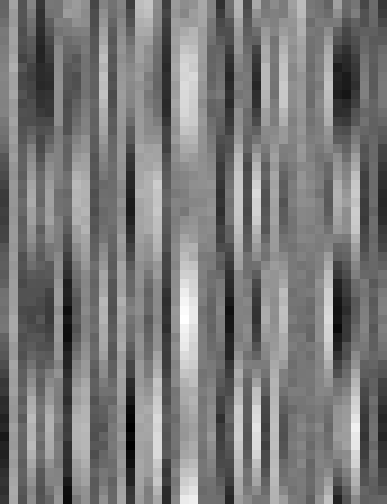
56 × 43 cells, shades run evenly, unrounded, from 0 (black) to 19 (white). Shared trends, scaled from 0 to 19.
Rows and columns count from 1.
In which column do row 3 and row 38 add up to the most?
21
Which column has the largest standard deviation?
29
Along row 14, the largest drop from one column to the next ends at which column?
38
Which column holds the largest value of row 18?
27
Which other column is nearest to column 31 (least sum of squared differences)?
10
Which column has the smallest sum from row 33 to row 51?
8
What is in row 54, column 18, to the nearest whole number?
15
